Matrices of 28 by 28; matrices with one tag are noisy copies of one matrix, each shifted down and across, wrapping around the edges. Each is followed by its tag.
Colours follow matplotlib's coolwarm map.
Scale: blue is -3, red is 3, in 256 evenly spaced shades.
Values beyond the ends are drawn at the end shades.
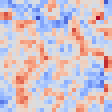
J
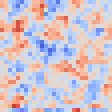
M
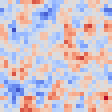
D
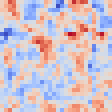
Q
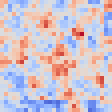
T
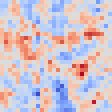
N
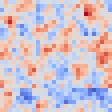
T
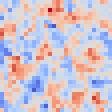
D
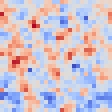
T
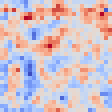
N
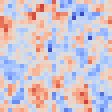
Q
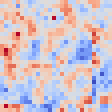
J
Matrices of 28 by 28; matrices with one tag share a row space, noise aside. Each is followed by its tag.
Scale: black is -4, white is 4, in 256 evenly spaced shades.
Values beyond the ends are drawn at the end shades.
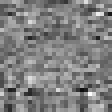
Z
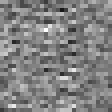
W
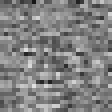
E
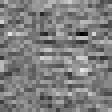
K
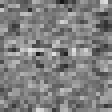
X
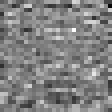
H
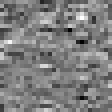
K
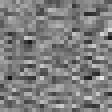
H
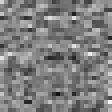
H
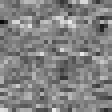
X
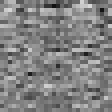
Z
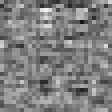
K
